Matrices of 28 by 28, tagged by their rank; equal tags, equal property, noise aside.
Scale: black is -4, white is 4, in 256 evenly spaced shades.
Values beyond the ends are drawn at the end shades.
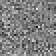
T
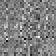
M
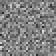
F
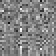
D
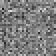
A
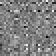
M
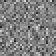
F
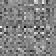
M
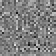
D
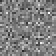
D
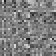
D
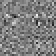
M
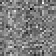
T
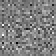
M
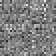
A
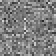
A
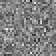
A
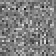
F
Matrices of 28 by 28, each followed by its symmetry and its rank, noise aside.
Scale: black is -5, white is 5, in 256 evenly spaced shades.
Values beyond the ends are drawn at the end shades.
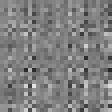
no symmetry, rank two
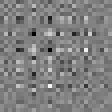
symmetric, rank two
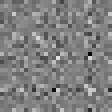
symmetric, rank four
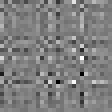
antisymmetric, rank two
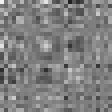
symmetric, rank three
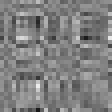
antisymmetric, rank two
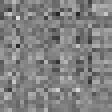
no symmetry, rank four
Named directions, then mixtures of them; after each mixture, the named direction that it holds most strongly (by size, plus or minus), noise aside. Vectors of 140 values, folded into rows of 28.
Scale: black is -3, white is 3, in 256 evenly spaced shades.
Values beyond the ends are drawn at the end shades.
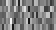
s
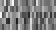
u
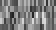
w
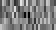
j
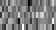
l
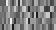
s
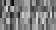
u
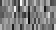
j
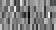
j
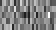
j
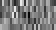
j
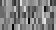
s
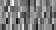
u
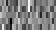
s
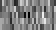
j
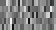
s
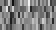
w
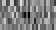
j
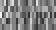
u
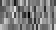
j
